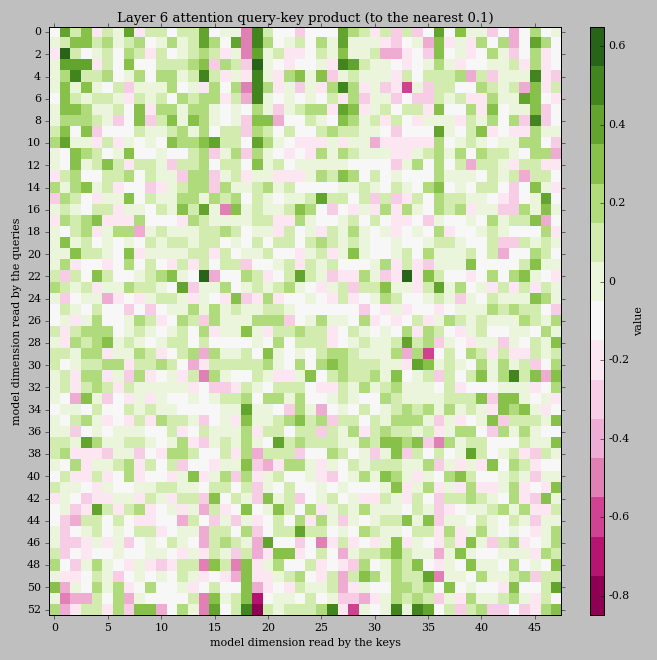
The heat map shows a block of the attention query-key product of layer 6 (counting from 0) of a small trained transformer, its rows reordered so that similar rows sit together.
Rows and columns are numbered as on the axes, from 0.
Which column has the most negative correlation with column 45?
18
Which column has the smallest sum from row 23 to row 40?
14
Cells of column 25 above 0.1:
12
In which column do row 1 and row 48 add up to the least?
35
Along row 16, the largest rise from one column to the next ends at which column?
17
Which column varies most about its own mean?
19
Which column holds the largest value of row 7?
27
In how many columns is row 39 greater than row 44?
22
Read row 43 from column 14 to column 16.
-0.4 0.1 -0.2
